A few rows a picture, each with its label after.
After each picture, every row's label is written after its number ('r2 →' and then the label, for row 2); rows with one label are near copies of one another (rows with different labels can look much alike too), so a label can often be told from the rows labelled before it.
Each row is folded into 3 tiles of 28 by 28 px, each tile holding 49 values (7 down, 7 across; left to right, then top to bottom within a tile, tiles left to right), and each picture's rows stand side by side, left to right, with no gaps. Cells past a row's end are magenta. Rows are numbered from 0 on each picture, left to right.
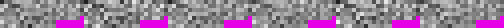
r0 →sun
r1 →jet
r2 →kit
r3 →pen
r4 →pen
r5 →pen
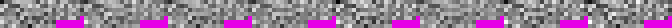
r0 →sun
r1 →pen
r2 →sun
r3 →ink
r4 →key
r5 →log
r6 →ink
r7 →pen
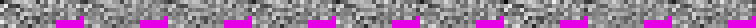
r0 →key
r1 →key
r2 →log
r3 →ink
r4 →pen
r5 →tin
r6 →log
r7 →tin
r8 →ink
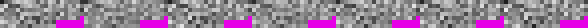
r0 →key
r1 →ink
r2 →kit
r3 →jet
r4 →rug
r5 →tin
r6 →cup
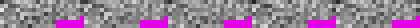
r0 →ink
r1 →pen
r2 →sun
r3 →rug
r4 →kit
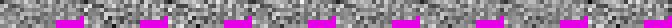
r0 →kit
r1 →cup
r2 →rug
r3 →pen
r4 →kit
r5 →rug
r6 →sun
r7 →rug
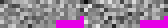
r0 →rug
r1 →kit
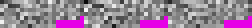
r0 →pen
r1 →rug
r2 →pen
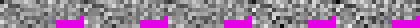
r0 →jet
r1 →pen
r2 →tin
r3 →cup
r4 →kit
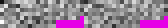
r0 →key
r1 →rug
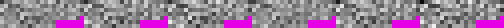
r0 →cup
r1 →key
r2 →log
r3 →kit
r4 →key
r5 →kit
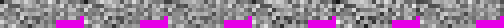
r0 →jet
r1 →ink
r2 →jet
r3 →sun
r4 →sun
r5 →pen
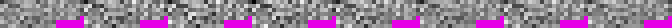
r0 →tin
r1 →jet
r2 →pen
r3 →kit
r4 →rug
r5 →rug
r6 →jet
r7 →ink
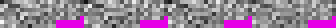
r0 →pen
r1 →tin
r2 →jet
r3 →tin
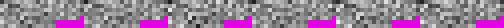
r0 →jet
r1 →kit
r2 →cup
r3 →ink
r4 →pen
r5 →key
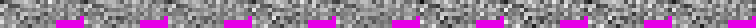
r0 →pen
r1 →log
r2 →kit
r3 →cup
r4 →jet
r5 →cup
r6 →cup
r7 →jet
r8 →rug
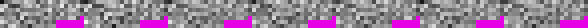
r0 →tin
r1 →pen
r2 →log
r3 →jet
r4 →ink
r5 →log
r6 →sun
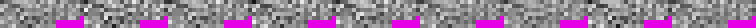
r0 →sun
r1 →cup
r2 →pen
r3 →rug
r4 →pen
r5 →pen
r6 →log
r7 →sun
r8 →pen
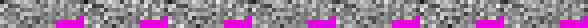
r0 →key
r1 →jet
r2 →tin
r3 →rug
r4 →jet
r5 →ink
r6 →kit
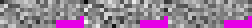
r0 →key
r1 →cup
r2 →cup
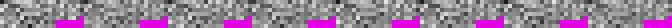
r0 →sun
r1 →key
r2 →rug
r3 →cup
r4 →jet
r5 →pen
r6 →key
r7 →jet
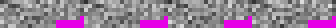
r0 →rug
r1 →kit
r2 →jet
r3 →ink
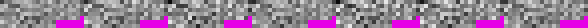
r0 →log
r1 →key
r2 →tin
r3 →key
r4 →rug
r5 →ink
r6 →cup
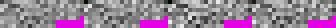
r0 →sun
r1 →kit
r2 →log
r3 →sun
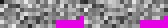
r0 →cup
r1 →jet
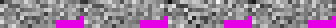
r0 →tin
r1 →rug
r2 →log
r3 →key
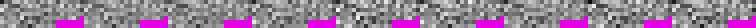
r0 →cup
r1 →cup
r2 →rug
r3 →key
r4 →cup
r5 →pen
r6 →log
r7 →log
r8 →sun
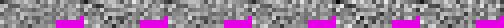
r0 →ink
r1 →log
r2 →key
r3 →rug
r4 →kit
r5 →tin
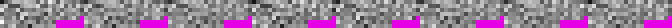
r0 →pen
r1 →sun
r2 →kit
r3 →rug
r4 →cup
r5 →log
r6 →key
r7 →tin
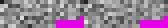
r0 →tin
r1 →key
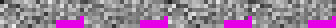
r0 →jet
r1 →ink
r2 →pen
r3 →pen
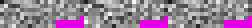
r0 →log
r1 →pen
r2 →ink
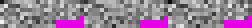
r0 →key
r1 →sun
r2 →tin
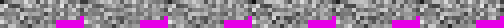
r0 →tin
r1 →ink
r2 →key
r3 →log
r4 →log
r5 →tin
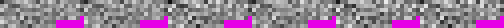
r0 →ink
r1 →rug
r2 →rug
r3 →jet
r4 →jet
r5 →cup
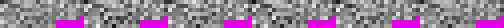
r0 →tin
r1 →sun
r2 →ink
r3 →sun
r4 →kit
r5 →sun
